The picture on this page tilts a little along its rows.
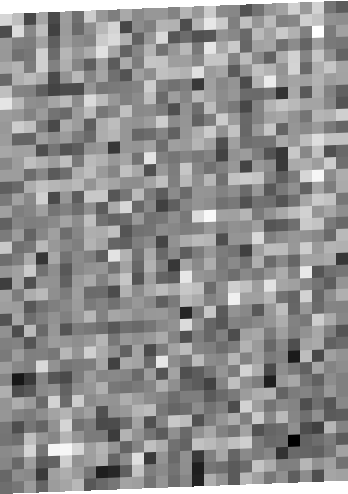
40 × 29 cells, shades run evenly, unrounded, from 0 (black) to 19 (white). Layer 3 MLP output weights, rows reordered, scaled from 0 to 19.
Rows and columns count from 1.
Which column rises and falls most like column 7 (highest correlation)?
5
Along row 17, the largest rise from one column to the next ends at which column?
10
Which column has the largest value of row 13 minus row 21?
4
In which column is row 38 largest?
12
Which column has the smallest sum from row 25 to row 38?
25
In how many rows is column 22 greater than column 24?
26
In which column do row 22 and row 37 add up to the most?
3
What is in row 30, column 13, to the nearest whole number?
8
